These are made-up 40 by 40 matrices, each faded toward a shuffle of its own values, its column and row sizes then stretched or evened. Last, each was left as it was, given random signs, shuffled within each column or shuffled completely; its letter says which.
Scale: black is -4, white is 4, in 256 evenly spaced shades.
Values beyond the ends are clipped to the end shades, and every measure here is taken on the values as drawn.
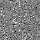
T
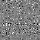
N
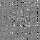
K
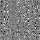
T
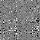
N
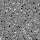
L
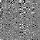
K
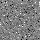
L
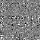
N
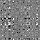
K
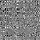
K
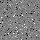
L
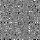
N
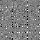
N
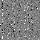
T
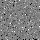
L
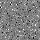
L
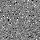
L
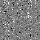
T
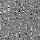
N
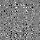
N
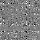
N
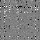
N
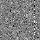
T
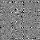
K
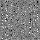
T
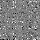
N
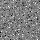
L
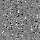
T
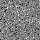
L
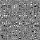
K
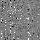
T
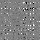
N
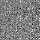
K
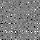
N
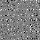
N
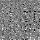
N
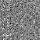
T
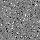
L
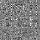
K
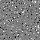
L
